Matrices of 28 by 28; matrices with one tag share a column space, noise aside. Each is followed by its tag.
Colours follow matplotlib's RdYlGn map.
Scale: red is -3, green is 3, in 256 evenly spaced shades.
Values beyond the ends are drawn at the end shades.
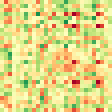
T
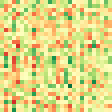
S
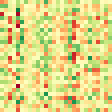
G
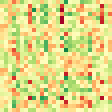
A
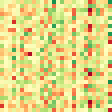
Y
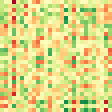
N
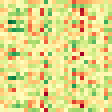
Y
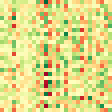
G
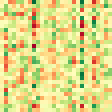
S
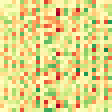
Y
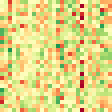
T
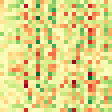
T
